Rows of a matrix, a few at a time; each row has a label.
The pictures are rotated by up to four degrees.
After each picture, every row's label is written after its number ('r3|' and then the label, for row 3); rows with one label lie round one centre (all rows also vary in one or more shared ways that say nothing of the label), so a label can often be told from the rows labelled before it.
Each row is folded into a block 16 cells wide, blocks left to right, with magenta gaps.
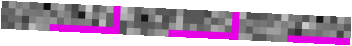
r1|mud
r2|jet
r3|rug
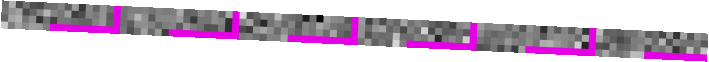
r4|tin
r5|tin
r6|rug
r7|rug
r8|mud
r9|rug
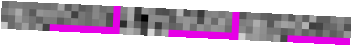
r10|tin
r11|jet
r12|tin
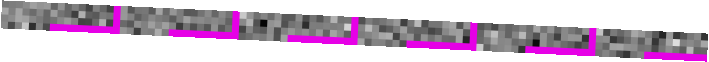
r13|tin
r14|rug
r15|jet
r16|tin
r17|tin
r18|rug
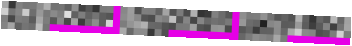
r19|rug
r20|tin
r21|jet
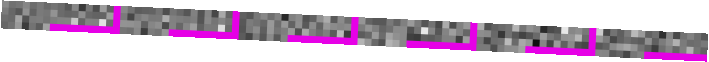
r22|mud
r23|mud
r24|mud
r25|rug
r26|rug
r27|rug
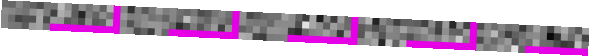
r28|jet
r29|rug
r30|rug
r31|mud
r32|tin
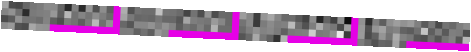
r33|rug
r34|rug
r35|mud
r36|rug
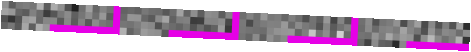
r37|rug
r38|tin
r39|mud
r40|mud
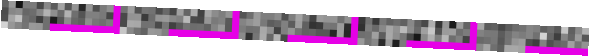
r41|tin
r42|tin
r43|tin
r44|mud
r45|rug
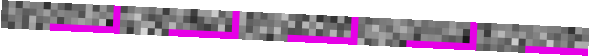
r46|mud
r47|tin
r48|rug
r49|tin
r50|mud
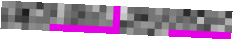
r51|jet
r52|rug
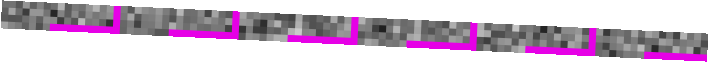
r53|jet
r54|jet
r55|jet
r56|jet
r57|rug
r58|rug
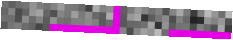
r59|jet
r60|tin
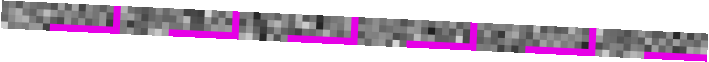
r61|tin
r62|rug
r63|jet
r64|tin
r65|jet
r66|rug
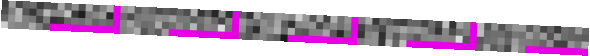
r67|tin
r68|mud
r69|jet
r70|mud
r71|rug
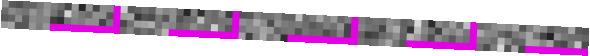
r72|rug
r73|rug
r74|tin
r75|jet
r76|tin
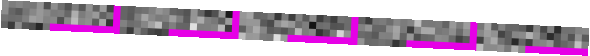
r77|mud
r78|mud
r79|tin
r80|jet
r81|tin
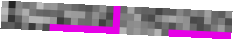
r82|rug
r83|tin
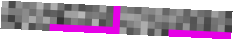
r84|rug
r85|tin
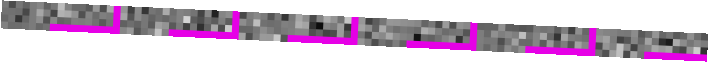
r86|jet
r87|rug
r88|tin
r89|rug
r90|mud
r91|tin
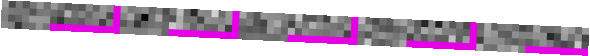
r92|rug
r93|jet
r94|jet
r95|rug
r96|tin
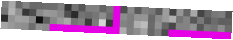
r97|tin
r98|tin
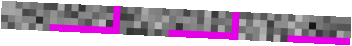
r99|tin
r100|mud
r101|tin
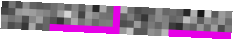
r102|mud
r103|rug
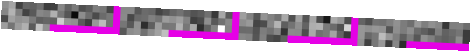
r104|tin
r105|mud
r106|jet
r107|tin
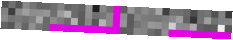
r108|mud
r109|mud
